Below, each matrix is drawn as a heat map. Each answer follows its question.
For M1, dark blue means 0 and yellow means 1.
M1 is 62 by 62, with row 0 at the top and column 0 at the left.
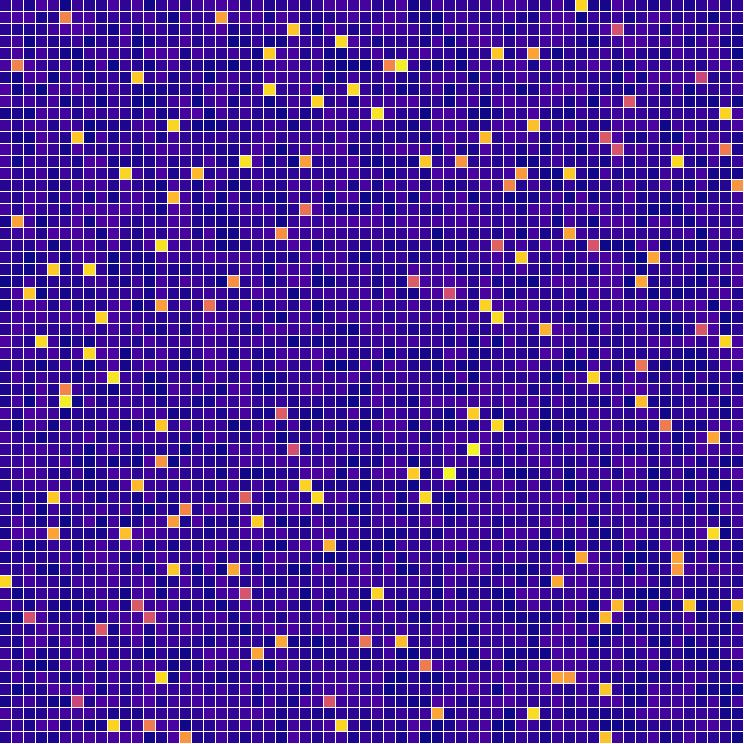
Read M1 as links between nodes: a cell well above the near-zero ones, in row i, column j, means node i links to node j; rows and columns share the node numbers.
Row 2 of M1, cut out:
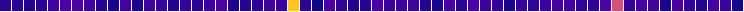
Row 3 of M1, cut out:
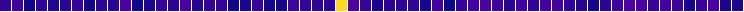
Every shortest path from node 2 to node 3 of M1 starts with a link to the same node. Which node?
node 51
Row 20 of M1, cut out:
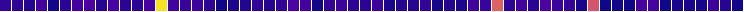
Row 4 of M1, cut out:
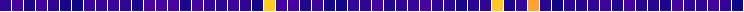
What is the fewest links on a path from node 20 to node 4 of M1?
2
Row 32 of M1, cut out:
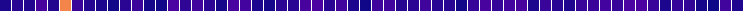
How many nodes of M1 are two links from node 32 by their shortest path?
2
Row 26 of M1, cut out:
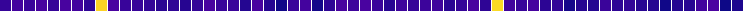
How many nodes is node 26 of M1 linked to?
2
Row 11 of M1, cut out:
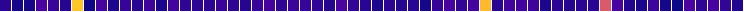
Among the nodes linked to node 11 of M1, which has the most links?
node 50
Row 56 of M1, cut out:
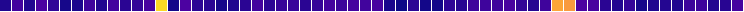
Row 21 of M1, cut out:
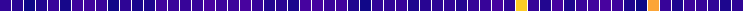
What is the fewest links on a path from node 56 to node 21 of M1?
4
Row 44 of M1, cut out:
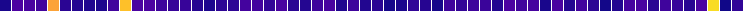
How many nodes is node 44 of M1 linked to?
3
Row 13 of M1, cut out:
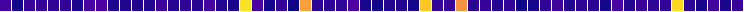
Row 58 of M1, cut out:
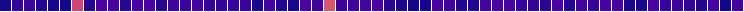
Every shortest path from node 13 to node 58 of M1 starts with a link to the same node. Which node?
node 25
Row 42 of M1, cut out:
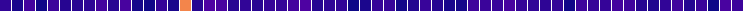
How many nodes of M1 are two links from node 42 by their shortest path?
1
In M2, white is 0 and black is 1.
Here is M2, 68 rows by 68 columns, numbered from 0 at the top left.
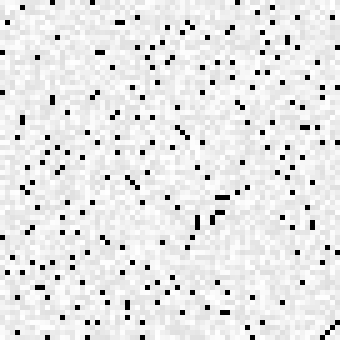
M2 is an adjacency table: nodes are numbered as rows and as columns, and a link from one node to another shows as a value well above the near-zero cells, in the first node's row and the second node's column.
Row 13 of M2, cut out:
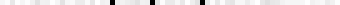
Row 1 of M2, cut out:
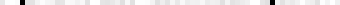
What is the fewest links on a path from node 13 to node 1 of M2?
4
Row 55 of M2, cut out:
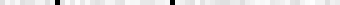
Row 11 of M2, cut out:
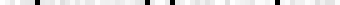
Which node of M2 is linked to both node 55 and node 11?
node 34
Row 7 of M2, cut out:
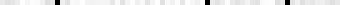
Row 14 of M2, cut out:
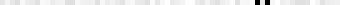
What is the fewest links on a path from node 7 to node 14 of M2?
4
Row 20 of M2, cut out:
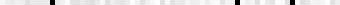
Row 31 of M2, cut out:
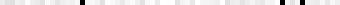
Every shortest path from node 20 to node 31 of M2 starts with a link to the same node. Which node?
node 58
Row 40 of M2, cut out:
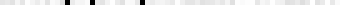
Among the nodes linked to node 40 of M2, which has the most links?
node 28
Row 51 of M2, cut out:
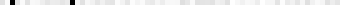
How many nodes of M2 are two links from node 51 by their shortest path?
1
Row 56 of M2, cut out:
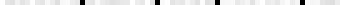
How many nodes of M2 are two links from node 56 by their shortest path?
5
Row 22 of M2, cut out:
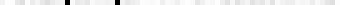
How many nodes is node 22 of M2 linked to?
2
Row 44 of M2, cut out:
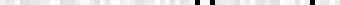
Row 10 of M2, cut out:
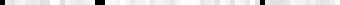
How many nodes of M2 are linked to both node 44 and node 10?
0
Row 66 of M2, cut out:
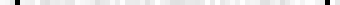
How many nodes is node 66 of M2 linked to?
2
